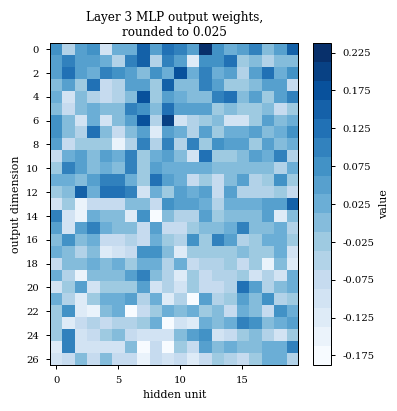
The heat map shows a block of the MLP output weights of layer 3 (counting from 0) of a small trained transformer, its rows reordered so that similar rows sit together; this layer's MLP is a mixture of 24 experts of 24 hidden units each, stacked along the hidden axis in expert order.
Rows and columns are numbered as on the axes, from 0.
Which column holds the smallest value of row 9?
11
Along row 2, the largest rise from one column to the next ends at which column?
10
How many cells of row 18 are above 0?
5
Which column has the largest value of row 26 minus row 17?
4
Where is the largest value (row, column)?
0, 12
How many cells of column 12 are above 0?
15
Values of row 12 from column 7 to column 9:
-0.1 0.025 -0.025
